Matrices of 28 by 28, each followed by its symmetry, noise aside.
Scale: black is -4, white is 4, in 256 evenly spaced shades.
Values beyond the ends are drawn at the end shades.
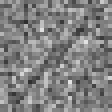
same after a half turn.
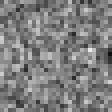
mirrored top to bottom.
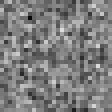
mirrored top to bottom.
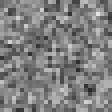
symmetric.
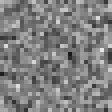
mirrored top to bottom.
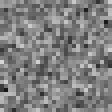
same after a half turn.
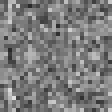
mirrored top to bottom.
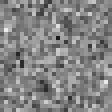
same after a half turn.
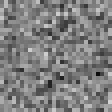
same after a half turn.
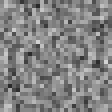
same after a half turn.
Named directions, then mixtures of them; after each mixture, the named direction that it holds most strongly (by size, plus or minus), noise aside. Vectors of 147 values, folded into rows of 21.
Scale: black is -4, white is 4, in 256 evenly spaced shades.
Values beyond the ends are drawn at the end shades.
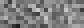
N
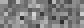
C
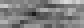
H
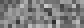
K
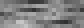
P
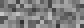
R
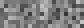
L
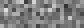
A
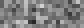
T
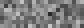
A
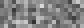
T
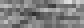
H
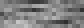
P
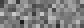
R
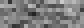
H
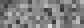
K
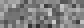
K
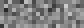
A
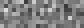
A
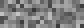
R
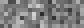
C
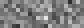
N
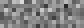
A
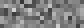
R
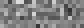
A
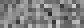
K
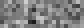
T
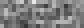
A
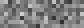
C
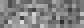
C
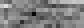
H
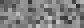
K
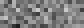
N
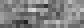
P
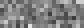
K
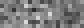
R
